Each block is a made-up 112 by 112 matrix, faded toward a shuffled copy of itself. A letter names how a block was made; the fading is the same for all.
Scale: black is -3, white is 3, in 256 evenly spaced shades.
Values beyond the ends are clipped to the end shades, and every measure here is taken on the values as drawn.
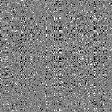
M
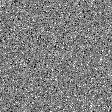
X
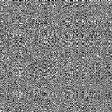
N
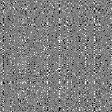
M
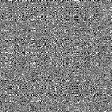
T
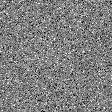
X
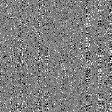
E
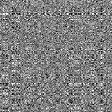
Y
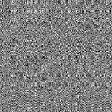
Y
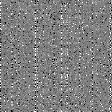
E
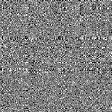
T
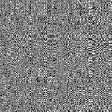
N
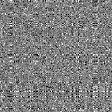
T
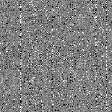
E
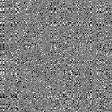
M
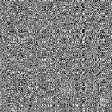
Y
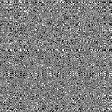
T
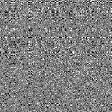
T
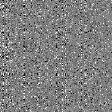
E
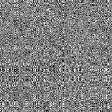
Y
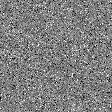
X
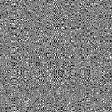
M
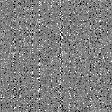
E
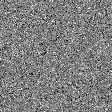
X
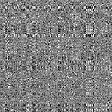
N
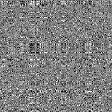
T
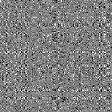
M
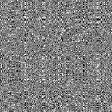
Y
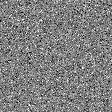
X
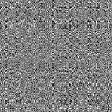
N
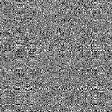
T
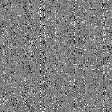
E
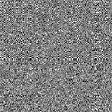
Y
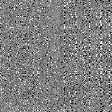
E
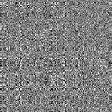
Y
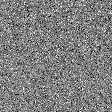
X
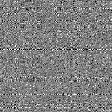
T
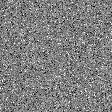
X
